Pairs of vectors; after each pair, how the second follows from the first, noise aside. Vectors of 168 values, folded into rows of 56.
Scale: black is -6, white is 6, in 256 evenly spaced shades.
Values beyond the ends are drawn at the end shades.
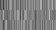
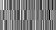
negated, scaled up.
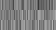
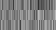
copied.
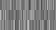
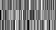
negated, scaled up.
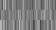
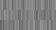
negated, shrunk.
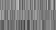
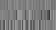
wrapped around, negated, partly zeroed.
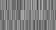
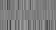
wrapped around, negated, partly zeroed.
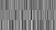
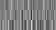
copied.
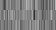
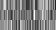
negated, scaled up.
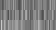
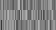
sign-scrambled.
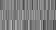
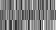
negated, scaled up.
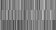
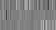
wrapped around, negated, partly zeroed.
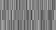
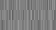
negated, shrunk.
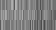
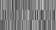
sign-scrambled.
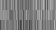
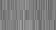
negated, shrunk.
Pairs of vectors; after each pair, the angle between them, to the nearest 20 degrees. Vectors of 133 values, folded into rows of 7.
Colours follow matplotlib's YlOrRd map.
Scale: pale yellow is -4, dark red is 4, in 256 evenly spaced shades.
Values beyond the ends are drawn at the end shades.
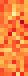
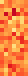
120 degrees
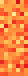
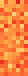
20 degrees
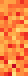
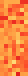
60 degrees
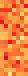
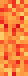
40 degrees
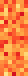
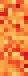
140 degrees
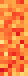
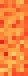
160 degrees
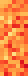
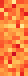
100 degrees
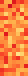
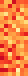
40 degrees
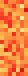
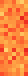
120 degrees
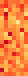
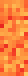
80 degrees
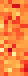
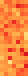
60 degrees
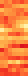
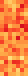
120 degrees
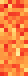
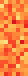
80 degrees
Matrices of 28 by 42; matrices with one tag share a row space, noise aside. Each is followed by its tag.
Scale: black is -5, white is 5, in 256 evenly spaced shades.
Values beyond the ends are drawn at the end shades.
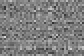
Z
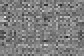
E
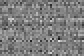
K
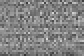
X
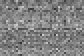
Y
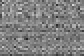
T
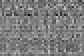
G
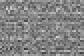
T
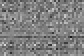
Z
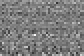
T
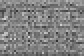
E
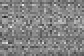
K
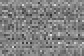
K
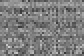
Y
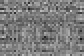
E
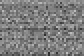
G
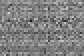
G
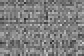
X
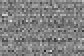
K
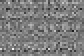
G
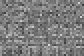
Y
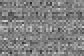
K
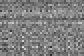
K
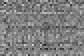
E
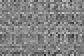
G
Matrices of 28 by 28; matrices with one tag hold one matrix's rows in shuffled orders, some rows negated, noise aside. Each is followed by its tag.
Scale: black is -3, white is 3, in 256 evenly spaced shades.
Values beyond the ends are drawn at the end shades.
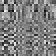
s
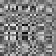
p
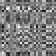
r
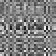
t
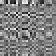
p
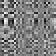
s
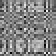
t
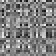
r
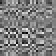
p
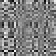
s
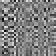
s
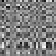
r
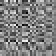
p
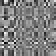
s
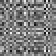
t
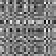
t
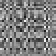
t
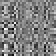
s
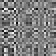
s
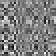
s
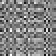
t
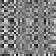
s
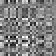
p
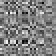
p
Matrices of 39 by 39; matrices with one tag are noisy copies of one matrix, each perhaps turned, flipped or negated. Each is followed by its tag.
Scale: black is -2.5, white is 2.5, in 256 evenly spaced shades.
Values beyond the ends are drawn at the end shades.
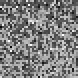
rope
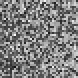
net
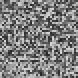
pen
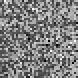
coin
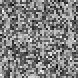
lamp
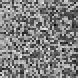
net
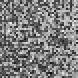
rope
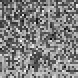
rope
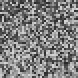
net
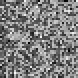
rope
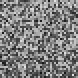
coin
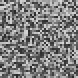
pen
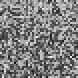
coin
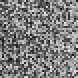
coin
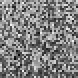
rope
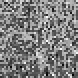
rope
